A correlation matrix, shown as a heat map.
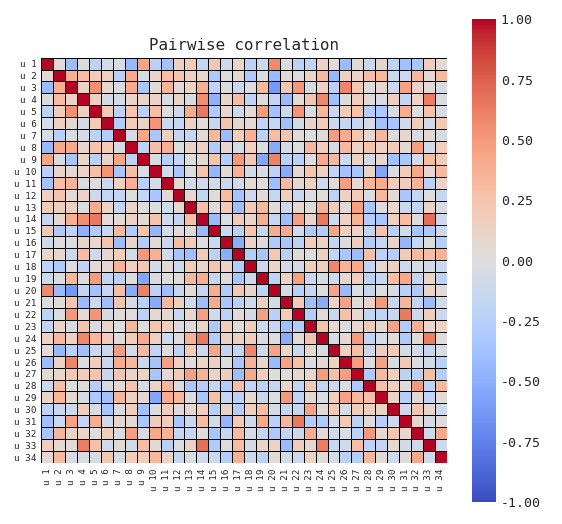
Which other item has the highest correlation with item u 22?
u 31
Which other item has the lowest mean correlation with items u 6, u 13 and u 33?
u 21
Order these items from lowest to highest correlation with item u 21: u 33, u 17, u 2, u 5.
u 33, u 17, u 5, u 2
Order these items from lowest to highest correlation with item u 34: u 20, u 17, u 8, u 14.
u 14, u 20, u 8, u 17
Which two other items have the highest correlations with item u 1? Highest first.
u 20, u 9
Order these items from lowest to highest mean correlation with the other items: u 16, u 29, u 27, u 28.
u 16, u 28, u 29, u 27
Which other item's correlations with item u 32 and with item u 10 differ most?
u 29
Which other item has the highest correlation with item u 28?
u 32
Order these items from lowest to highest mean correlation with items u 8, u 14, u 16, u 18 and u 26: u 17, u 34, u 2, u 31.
u 17, u 34, u 31, u 2
